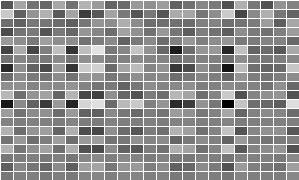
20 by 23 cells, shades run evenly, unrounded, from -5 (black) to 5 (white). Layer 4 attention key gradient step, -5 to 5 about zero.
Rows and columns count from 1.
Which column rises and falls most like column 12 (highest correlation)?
2
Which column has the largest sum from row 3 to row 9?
8
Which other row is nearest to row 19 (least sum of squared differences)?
9
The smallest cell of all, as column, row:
18, 12
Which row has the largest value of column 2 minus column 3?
6
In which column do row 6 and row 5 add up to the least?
14
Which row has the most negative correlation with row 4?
5
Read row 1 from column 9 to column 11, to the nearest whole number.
-1 -1 1
